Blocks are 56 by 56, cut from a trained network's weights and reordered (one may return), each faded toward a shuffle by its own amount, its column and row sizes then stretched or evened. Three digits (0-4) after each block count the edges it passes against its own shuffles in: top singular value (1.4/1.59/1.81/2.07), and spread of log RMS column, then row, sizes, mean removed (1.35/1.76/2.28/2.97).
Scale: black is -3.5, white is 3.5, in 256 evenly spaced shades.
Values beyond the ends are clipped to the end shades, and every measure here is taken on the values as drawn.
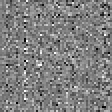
0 3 1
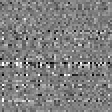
2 1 4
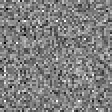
3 0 1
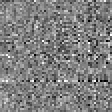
4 2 2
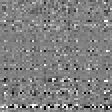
2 2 4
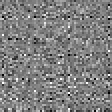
4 3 3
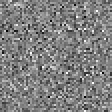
2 0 2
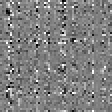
1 4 3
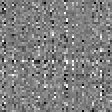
3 4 1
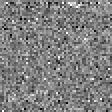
1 0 2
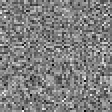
3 1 0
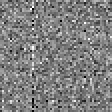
2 2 1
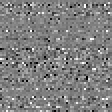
0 1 4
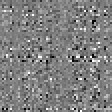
2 4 3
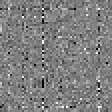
3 3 1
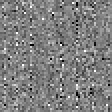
1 3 1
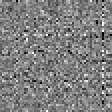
3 2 2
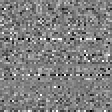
2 0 4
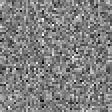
3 1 0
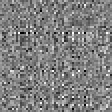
4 2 2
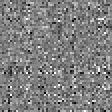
1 3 2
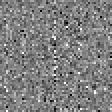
0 3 0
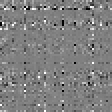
2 3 4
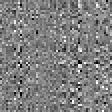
4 4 0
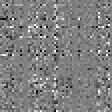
0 4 3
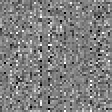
0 4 0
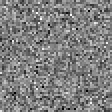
2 0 0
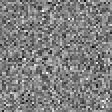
2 0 0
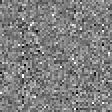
0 2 0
